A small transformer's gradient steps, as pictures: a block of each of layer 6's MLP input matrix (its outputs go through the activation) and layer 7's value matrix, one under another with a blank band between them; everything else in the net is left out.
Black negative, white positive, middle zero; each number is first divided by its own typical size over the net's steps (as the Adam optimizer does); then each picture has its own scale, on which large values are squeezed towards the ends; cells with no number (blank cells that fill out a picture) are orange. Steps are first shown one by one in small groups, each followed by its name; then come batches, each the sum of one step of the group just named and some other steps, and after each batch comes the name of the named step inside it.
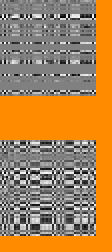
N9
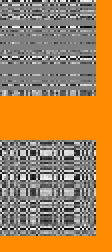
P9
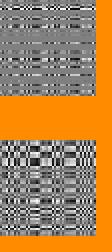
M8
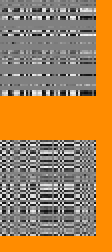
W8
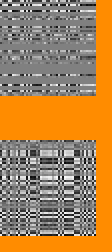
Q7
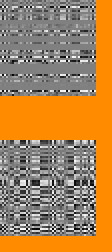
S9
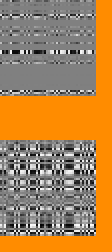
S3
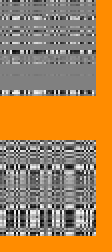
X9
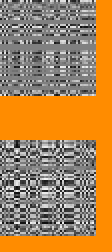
P9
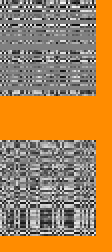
X9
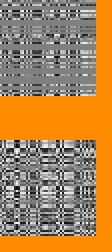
Q7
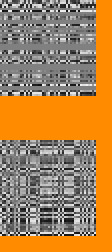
Q7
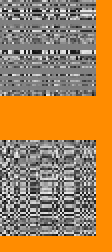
Q7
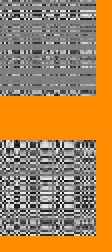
Q7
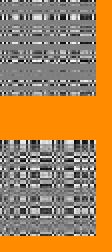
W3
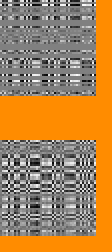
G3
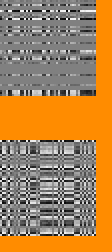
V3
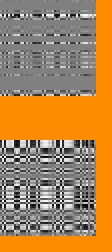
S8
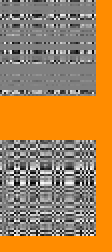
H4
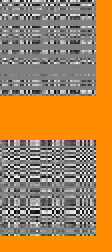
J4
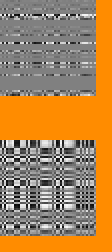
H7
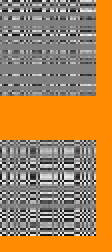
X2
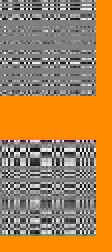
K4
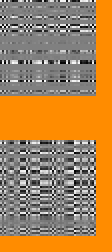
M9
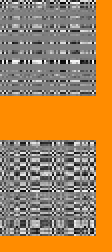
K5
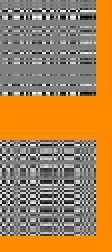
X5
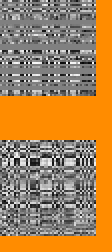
G3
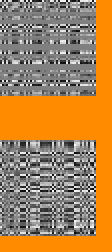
K5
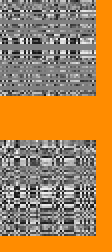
S8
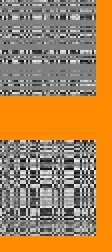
W3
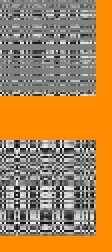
S8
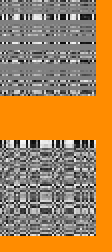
W3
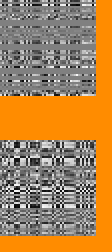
G3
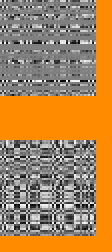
H7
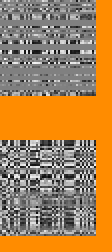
J4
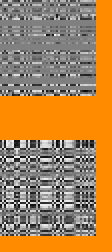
S8
